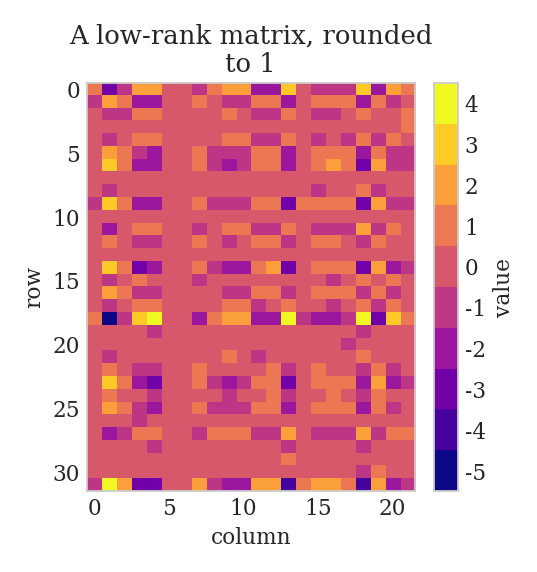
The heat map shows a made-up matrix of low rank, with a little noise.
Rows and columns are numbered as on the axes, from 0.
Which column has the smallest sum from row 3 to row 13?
13
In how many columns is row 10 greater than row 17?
4
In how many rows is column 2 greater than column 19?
6
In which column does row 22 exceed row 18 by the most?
1
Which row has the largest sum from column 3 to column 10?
18
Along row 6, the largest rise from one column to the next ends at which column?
19
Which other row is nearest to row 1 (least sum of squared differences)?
25
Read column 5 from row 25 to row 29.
0 0 0 0 0
